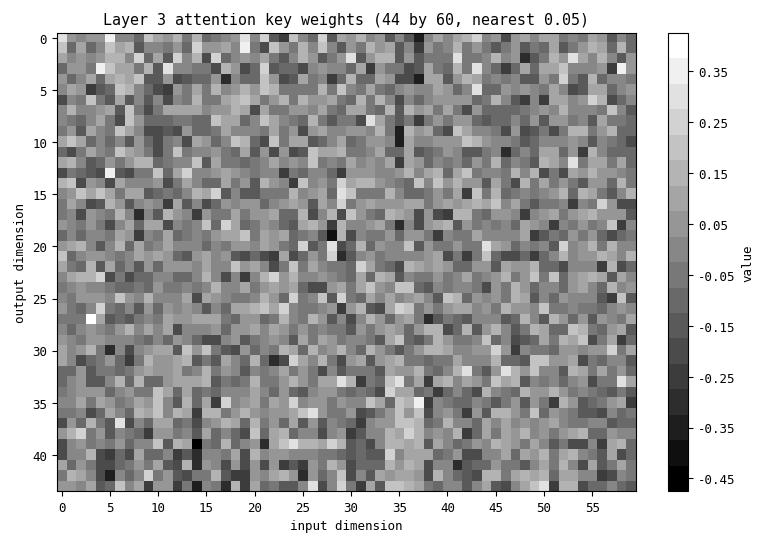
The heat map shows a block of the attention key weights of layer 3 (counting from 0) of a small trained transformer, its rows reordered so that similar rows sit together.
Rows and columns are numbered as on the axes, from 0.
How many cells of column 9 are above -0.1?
27
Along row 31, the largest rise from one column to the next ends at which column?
24
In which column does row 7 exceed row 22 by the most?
52
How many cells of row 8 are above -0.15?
52
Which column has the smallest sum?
59
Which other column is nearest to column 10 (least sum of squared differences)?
13
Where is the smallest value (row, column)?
39, 14
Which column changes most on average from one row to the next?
29
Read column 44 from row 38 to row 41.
0.1 0 0 -0.1
